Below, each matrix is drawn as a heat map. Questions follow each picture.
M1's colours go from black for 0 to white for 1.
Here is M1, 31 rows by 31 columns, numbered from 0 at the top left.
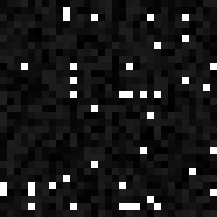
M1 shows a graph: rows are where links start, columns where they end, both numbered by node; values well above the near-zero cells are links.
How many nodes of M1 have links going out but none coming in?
12
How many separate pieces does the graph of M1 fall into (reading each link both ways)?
3
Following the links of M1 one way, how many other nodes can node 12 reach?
7
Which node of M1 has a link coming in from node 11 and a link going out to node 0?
node 26
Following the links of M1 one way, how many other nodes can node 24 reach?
4
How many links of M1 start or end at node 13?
8
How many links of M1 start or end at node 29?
7
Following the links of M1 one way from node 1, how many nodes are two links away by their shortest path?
4
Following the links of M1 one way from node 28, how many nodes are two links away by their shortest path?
2
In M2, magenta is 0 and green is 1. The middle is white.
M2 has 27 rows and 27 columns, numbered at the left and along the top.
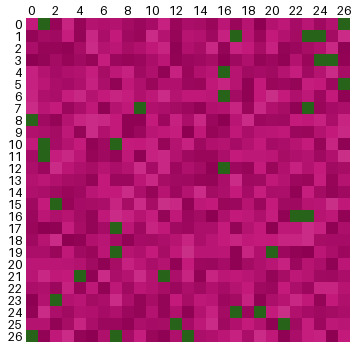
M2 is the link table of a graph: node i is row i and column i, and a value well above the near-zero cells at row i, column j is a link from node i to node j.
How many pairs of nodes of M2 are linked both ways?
1
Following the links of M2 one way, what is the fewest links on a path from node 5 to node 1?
3
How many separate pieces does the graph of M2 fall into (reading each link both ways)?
3
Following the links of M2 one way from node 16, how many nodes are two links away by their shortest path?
1
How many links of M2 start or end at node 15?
1
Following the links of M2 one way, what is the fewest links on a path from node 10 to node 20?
4
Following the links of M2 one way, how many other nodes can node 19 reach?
5
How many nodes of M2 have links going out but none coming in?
6
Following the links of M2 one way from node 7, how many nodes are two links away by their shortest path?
1
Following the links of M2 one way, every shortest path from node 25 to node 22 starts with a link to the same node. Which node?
node 12
